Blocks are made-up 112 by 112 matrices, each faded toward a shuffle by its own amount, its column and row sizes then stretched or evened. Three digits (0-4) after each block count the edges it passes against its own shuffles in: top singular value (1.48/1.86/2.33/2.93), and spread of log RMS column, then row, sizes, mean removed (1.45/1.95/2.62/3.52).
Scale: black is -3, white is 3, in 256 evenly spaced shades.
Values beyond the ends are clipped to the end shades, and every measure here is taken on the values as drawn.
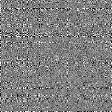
3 3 4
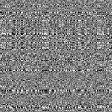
4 1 4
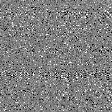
2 1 3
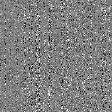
0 4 0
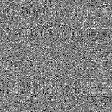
3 1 1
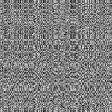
4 3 0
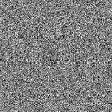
2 0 1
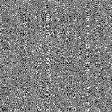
3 2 1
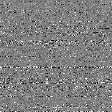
0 0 4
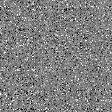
0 1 2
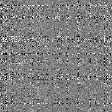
1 4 4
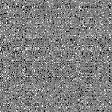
3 1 1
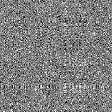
3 2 1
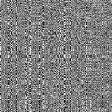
4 4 0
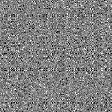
3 2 2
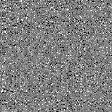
2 1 2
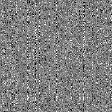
2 4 1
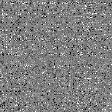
1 2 3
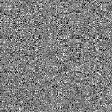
3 2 1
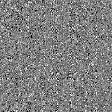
2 2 1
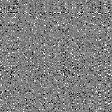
3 2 2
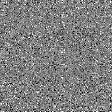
2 1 2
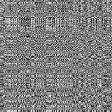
4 2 4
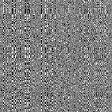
4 4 1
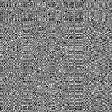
4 0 2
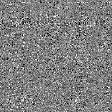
1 2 2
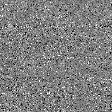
1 1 2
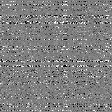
3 1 4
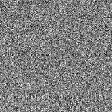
2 0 1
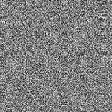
3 0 0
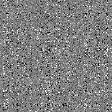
1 3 2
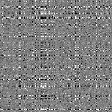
4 3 4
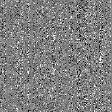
1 4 0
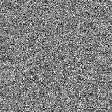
2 0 0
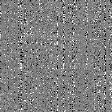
1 4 1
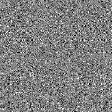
2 1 2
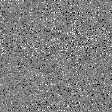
1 1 2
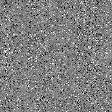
1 2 0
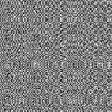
4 3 0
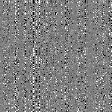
3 4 1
